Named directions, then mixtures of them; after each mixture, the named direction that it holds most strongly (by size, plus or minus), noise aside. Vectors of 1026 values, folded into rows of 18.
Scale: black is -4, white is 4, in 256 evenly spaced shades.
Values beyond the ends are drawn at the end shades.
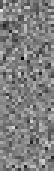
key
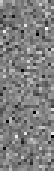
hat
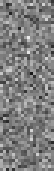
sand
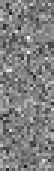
sand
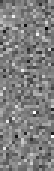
hat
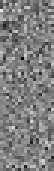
key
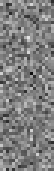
sand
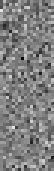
key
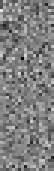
key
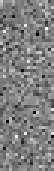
hat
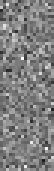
key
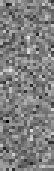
sand
